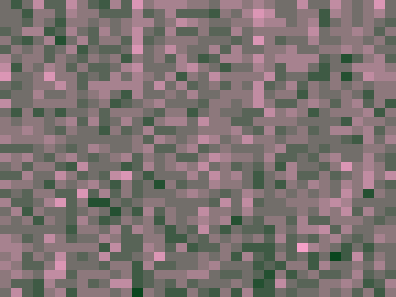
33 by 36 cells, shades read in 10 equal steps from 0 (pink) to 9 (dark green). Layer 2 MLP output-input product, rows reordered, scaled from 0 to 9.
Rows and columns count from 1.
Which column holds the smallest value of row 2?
24
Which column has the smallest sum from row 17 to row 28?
32
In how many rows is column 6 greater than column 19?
13
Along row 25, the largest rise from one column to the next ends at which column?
22
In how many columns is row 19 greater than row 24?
12
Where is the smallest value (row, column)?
28, 28
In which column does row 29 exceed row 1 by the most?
31
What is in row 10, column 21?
6
